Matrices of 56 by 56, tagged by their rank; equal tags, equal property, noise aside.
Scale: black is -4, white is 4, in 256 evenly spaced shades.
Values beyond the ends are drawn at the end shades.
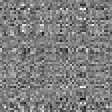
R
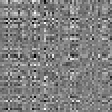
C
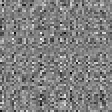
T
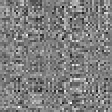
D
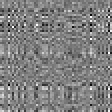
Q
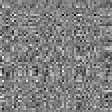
T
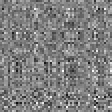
R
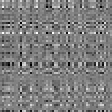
Q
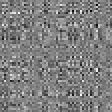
C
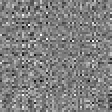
D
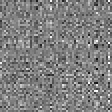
D
